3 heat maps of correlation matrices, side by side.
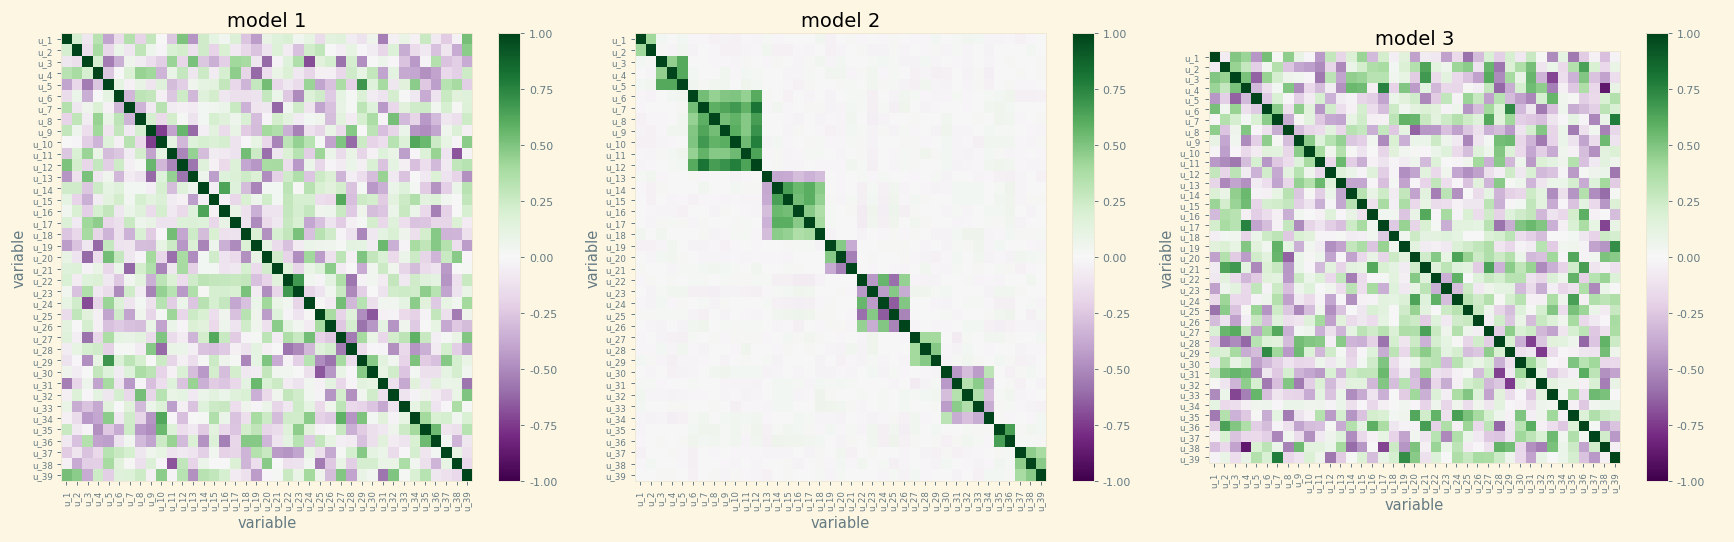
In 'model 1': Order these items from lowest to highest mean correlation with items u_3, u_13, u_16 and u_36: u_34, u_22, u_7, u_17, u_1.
u_1, u_34, u_7, u_17, u_22
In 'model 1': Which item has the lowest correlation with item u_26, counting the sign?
u_29
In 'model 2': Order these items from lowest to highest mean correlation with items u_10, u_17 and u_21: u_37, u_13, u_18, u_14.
u_13, u_37, u_18, u_14
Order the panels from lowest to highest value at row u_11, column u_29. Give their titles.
model 3, model 1, model 2
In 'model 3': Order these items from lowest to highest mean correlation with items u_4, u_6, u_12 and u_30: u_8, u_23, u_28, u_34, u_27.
u_28, u_23, u_34, u_8, u_27
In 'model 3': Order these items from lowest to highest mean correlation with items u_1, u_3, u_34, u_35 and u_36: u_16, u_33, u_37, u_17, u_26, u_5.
u_5, u_33, u_26, u_37, u_16, u_17
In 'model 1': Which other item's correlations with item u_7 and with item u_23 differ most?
u_18
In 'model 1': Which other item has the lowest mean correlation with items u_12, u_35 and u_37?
u_13
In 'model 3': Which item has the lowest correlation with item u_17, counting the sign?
u_38
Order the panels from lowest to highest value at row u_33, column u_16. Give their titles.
model 3, model 2, model 1
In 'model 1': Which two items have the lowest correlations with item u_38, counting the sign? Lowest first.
u_11, u_25
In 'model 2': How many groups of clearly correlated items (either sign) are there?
10
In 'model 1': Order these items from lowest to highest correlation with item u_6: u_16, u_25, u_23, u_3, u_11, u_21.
u_23, u_3, u_11, u_16, u_21, u_25
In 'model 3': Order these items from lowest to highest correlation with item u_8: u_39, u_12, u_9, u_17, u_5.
u_9, u_39, u_5, u_12, u_17
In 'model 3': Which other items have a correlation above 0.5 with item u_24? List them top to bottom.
u_20, u_22, u_35
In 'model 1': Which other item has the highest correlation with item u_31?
u_19
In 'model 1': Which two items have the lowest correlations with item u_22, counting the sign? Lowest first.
u_28, u_37
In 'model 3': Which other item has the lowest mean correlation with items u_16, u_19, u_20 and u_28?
u_8
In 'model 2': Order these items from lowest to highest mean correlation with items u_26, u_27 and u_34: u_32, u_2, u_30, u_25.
u_25, u_32, u_2, u_30
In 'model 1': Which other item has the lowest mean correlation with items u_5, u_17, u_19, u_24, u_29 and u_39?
u_3
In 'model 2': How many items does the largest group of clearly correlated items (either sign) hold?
7
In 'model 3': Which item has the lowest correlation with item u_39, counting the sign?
u_12
